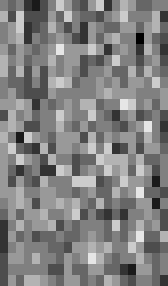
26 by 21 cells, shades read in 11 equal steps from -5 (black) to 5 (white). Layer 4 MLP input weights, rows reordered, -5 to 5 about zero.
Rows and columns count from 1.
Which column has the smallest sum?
21
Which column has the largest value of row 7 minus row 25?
17
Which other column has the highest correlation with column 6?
10
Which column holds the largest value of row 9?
14
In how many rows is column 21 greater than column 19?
5
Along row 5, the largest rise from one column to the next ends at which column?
19
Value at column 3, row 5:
1
